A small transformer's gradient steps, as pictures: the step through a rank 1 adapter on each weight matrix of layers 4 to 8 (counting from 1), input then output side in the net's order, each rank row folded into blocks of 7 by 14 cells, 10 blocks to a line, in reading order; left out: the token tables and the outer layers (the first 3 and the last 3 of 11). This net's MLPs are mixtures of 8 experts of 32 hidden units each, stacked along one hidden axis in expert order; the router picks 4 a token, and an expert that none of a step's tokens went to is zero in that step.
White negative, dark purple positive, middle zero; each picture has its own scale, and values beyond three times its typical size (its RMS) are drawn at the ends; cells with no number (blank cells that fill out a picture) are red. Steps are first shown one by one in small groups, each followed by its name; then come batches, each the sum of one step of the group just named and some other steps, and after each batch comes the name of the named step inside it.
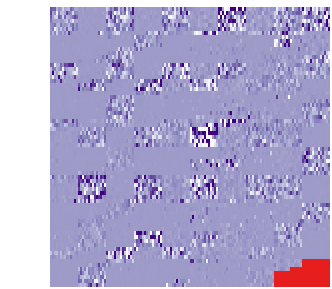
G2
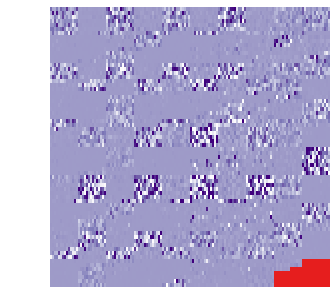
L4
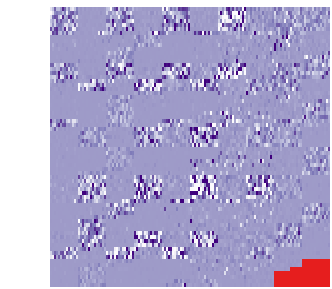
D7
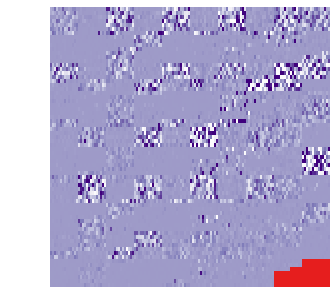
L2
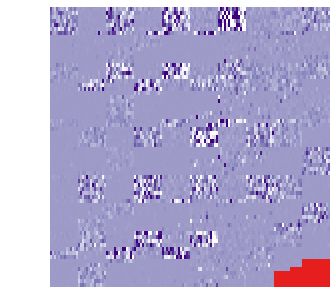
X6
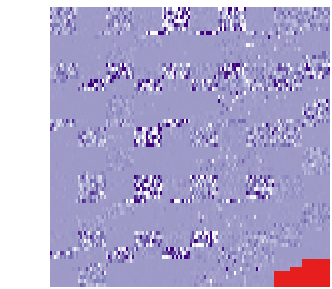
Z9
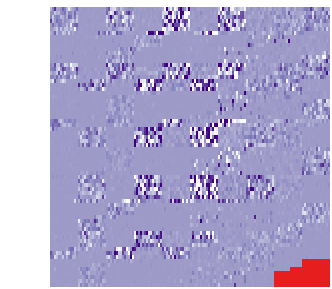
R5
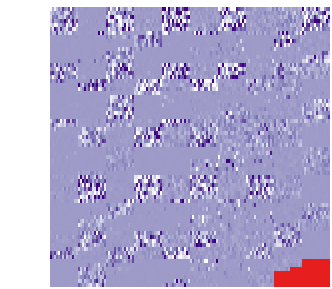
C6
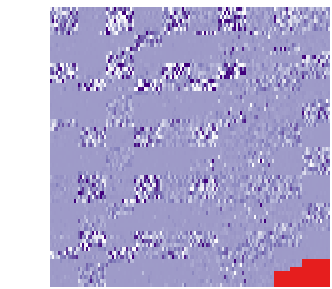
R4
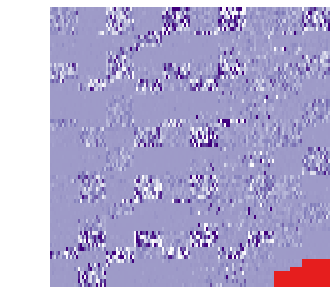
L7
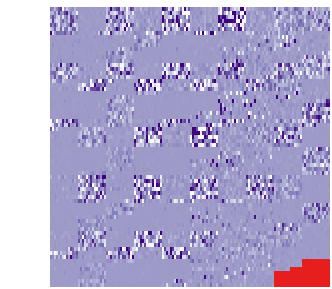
G2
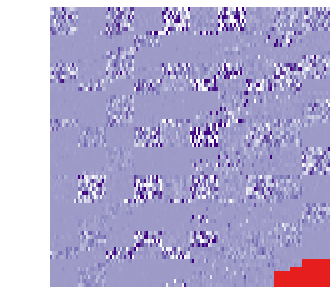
L2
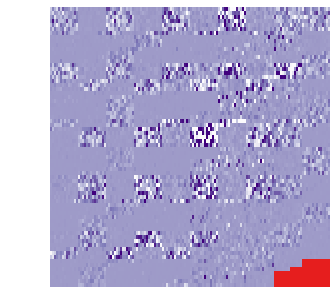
R4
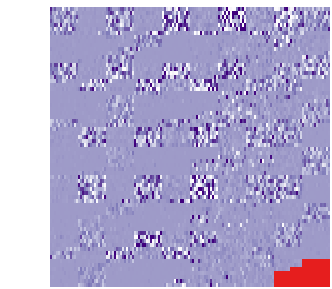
G2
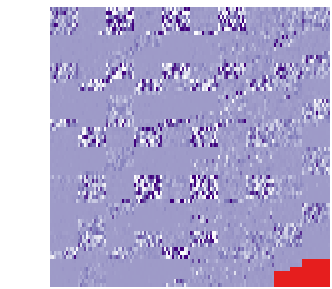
L4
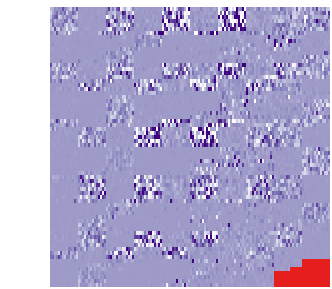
C6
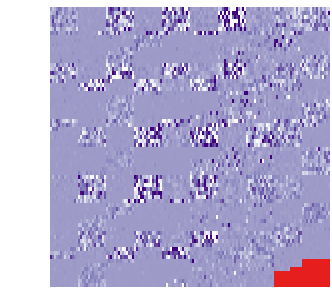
R4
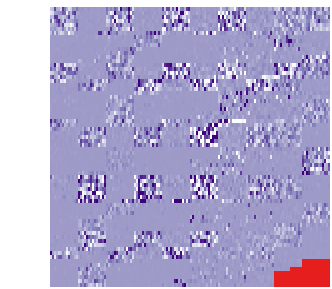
R5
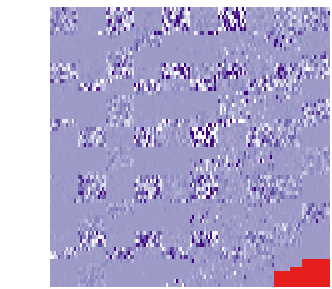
R4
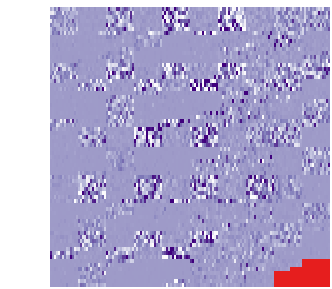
Z9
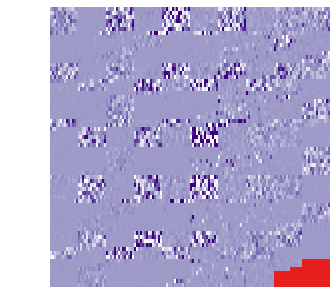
G2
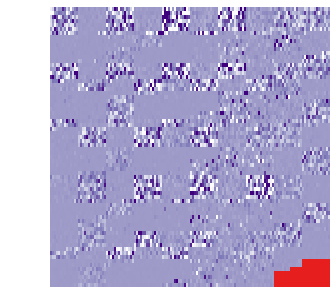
D7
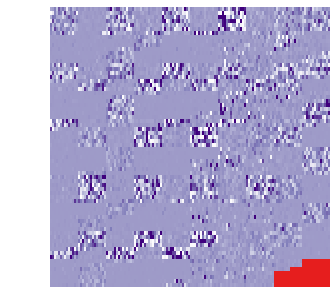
G2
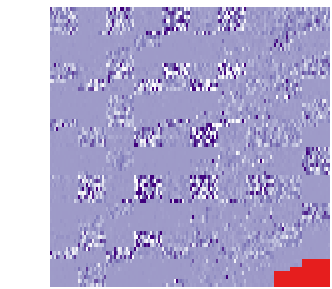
L4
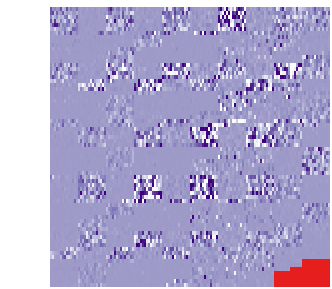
L4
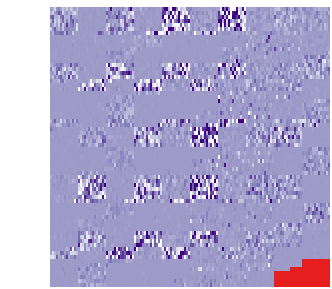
X6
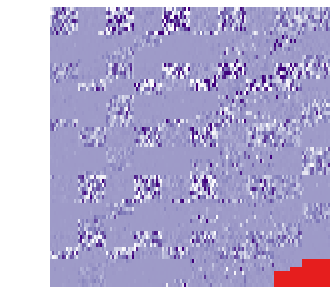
D7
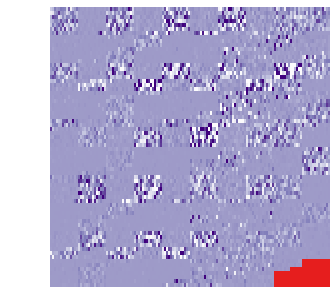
D7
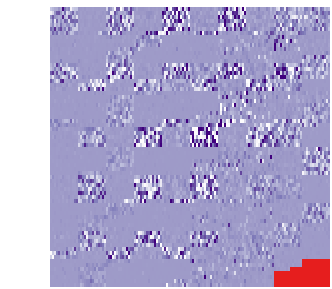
R4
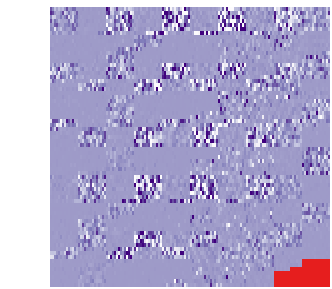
L4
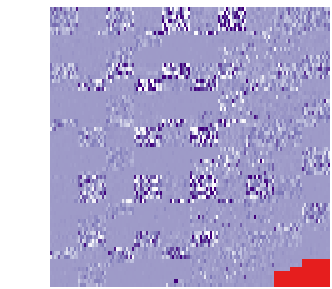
R5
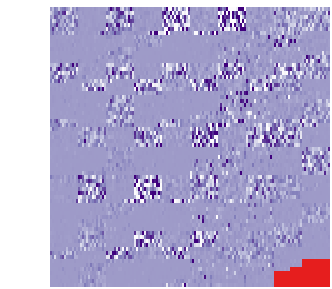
L2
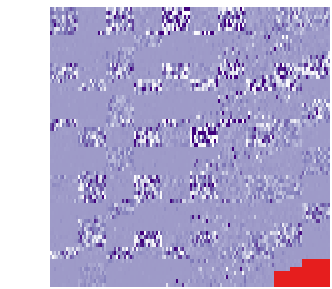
G2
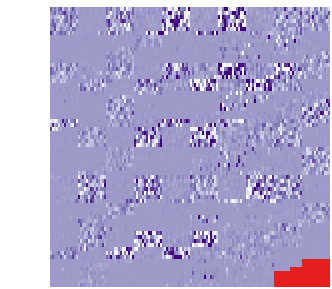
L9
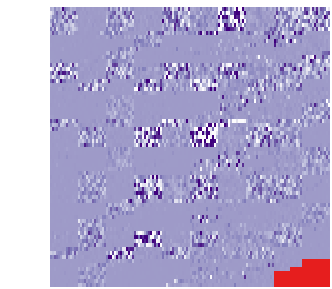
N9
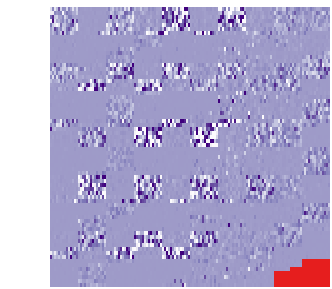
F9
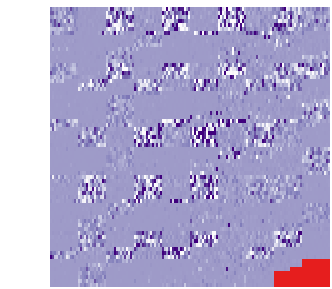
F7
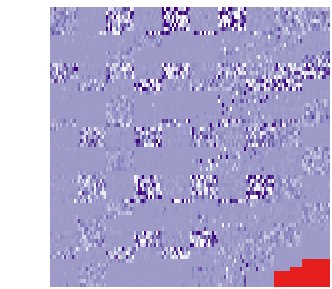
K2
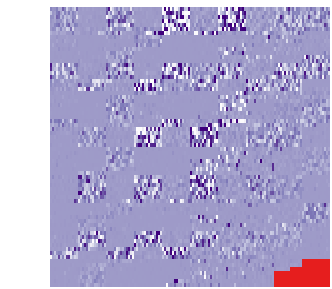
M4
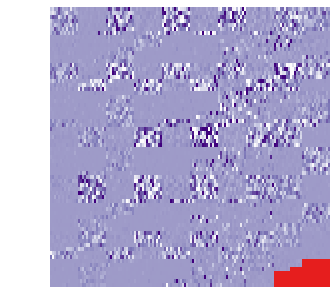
K2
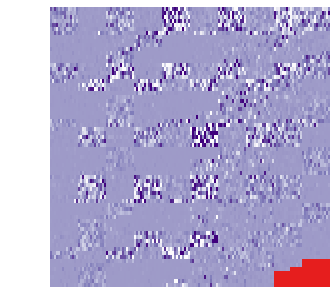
K2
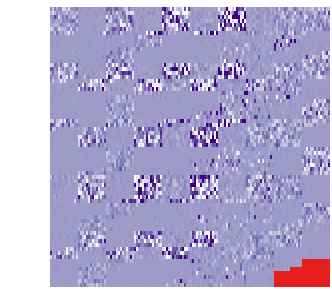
L9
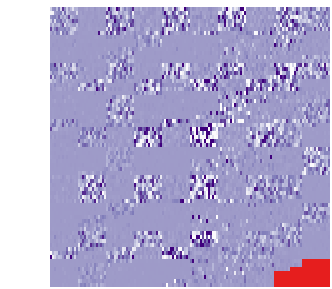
F9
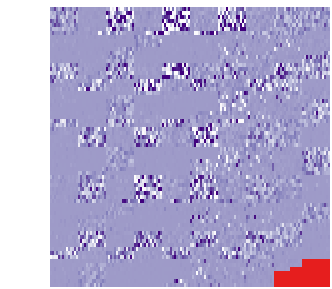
M4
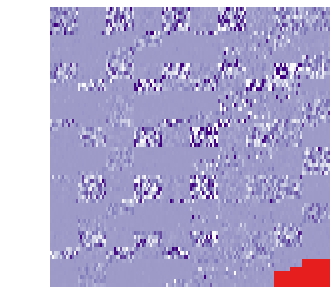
F7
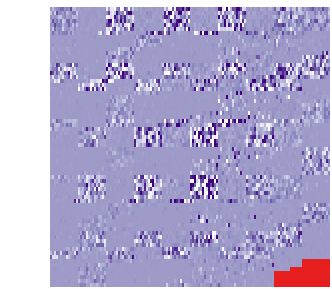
F7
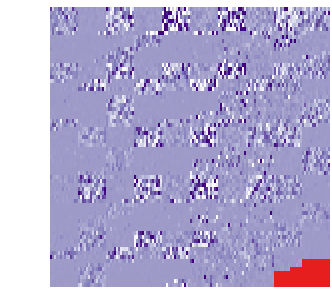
L9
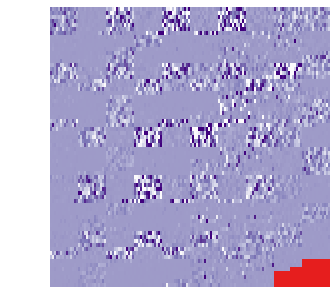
L9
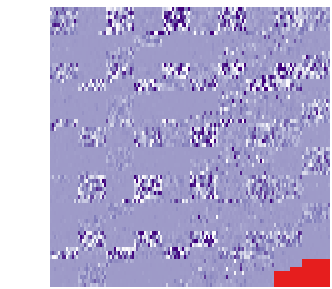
F7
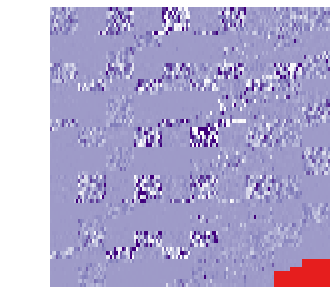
L9
